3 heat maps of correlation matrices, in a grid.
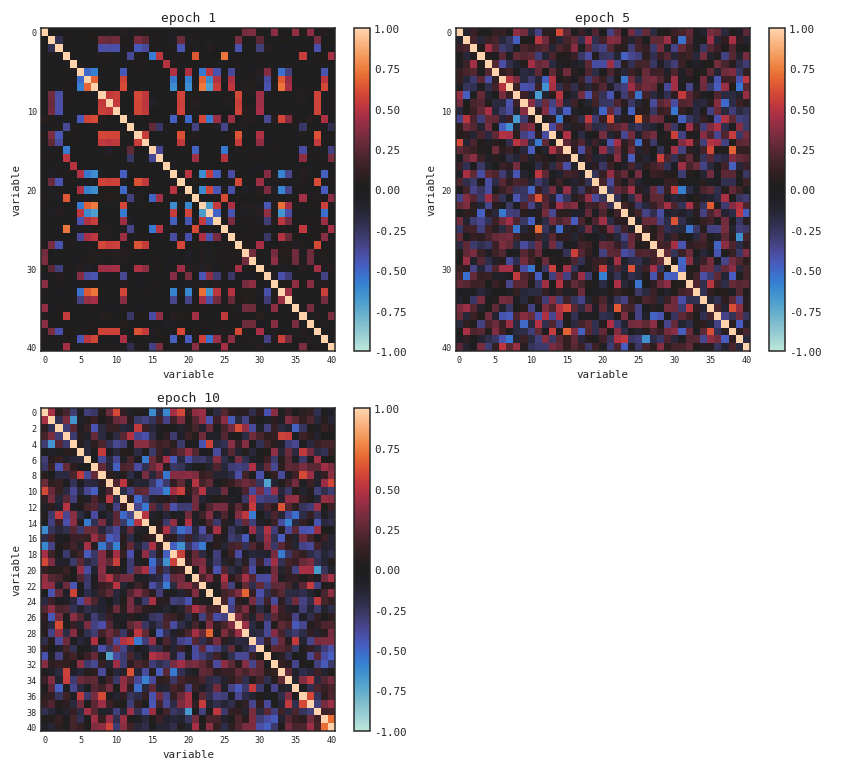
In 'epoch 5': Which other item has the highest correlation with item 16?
28
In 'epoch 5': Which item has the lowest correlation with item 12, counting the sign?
7
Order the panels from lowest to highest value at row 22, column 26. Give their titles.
epoch 10, epoch 5, epoch 1
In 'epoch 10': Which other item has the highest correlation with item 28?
23
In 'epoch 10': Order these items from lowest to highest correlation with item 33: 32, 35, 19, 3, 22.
19, 35, 32, 22, 3
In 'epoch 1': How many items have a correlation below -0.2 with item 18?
9
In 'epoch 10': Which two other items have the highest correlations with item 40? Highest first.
39, 9
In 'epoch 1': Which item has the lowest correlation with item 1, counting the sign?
2
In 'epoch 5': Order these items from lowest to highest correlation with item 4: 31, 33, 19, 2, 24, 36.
19, 24, 33, 31, 36, 2
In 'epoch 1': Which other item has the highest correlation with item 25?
3
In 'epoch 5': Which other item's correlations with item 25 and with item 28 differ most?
32
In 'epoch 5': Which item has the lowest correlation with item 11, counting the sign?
8
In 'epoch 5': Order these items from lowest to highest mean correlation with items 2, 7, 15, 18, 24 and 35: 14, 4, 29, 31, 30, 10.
10, 31, 29, 4, 14, 30
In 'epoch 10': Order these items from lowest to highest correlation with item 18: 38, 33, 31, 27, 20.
33, 27, 38, 31, 20
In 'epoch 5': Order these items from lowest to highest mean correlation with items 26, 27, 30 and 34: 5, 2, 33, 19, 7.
2, 33, 19, 5, 7
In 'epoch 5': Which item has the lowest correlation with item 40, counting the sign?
23
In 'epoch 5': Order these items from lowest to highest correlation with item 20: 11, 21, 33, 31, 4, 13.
31, 4, 21, 33, 11, 13
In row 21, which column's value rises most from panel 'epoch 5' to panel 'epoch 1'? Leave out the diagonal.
3
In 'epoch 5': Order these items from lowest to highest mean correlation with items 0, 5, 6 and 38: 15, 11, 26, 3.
11, 3, 26, 15
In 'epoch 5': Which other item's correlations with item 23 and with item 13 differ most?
6
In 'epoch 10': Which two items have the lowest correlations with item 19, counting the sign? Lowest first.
17, 15
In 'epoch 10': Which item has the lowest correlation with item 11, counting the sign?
13
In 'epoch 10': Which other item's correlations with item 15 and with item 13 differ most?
29
